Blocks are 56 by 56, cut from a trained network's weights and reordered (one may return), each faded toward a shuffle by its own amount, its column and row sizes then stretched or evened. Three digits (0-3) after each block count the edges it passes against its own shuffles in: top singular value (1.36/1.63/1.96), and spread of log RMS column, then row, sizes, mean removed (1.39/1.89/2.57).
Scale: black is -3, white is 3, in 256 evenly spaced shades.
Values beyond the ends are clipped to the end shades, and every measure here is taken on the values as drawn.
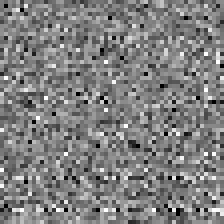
2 0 1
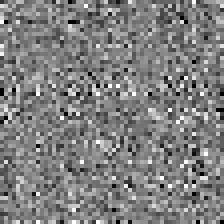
1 2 2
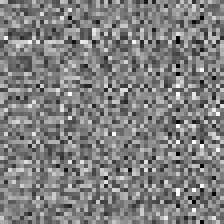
3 1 1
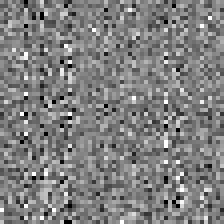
0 3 0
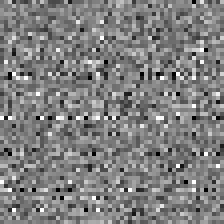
1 0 3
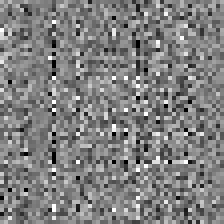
3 3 0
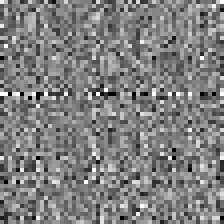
3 2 2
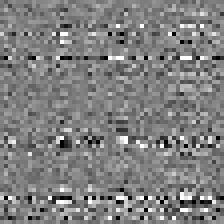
3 2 3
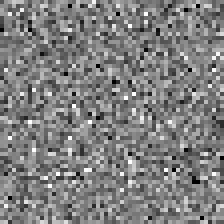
0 0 1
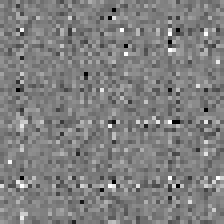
1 2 2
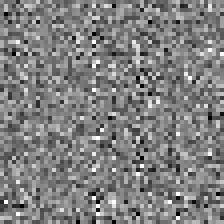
0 2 1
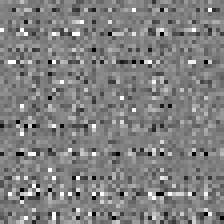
1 2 3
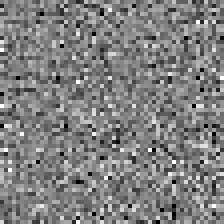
0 2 1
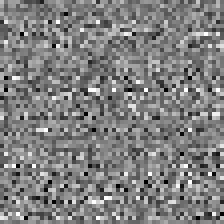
2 0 3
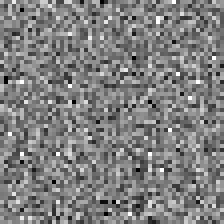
1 0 1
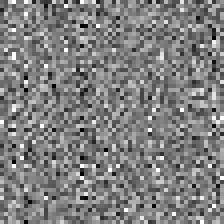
2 2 0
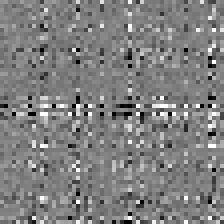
3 3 3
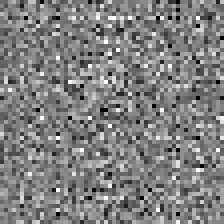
1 2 1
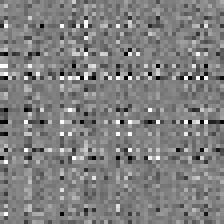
3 3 3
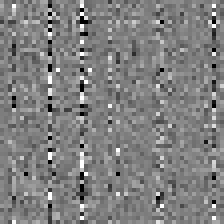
2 3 0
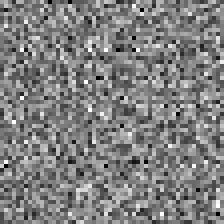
3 0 1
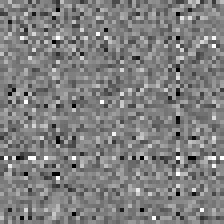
1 2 2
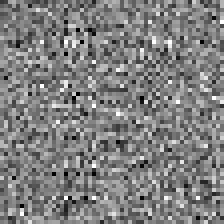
2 1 0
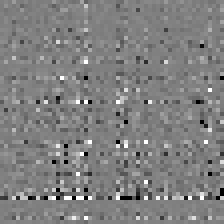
2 2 3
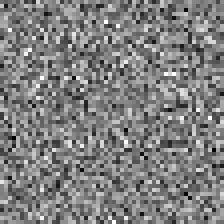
2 0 0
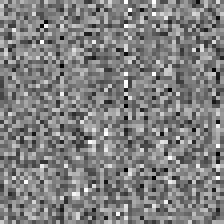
2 2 0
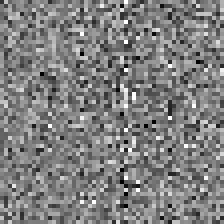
1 2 0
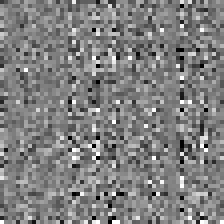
1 3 2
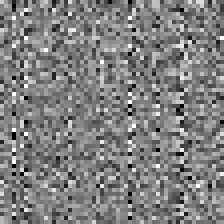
3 3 0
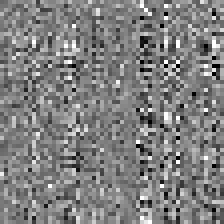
3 3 0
